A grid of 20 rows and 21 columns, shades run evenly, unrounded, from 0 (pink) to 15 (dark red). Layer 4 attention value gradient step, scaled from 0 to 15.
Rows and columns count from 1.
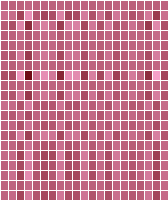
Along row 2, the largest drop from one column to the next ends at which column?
4
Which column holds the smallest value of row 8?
20
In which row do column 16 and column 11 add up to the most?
8
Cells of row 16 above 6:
12
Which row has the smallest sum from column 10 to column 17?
3
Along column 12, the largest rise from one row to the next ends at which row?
9
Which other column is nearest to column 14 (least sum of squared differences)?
10
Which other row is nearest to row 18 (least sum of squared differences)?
2
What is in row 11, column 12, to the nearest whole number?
7
